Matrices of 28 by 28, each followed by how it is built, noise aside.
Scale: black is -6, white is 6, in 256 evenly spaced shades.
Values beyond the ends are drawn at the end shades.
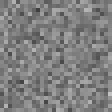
blocks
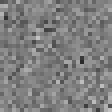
block diagonal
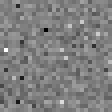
sparse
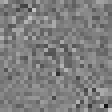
block diagonal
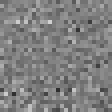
uneven rows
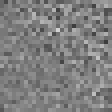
upper triangular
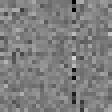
uneven columns
